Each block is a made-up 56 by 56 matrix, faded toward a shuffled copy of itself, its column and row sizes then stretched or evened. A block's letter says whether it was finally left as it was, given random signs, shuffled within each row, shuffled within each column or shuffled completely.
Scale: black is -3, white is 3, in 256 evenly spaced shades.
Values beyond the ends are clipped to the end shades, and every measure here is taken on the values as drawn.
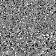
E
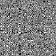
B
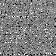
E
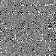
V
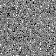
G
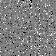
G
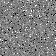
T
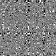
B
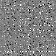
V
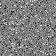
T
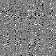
B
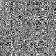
B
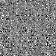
V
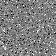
T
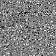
E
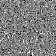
E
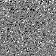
E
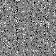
G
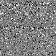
E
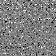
E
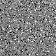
E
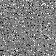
E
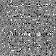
B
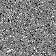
T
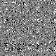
V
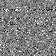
E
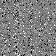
G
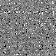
V
